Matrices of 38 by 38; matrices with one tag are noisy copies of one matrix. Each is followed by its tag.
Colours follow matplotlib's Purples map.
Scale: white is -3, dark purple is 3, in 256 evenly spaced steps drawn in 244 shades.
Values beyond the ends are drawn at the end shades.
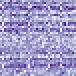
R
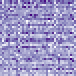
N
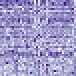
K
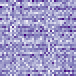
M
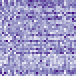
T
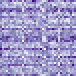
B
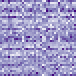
B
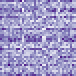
B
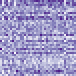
T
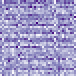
N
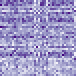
K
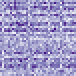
R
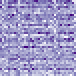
N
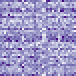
B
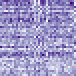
K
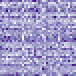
B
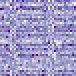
M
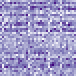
R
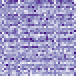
N
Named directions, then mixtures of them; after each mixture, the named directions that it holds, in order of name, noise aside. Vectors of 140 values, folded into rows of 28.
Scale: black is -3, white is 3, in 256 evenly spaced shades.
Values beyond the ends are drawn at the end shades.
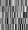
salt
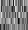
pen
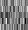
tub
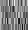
pen, salt, tub.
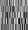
pen, salt, tub.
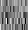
salt, tub.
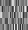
salt, tub.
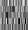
pen, salt, tub.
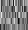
pen.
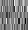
pen, tub.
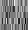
pen, salt, tub.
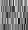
pen, salt, tub.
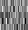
tub.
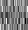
tub.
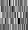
pen, salt.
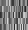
salt.
